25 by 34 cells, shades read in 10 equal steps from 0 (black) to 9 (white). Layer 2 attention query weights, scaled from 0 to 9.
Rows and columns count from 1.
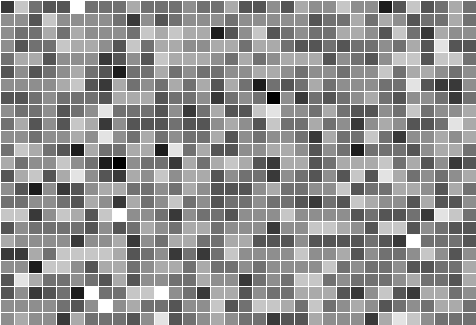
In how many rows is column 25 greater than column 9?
10
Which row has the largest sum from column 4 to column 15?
3
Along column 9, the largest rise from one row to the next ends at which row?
17
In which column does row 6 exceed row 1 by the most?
28
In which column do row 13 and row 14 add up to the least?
9
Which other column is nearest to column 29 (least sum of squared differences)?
15
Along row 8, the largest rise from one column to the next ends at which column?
21
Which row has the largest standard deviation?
23
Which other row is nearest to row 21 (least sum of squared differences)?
2
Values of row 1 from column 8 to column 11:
4 4 6 4
